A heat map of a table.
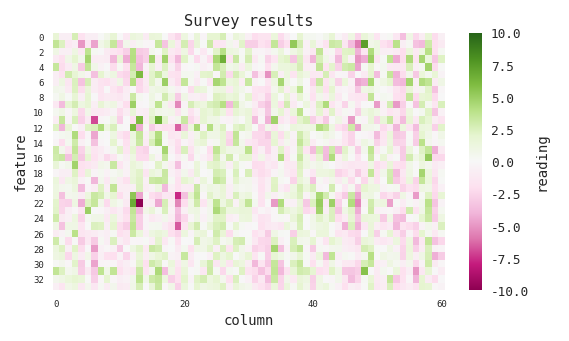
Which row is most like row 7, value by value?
10
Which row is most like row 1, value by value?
31
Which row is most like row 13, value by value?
14
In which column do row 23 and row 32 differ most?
13
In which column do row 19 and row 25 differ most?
6
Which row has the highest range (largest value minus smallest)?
22
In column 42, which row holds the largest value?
9
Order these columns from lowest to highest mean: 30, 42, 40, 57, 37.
40, 42, 37, 30, 57
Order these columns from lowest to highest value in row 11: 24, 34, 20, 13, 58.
24, 58, 20, 34, 13
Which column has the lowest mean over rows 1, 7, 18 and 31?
47
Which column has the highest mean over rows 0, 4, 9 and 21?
12
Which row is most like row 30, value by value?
28
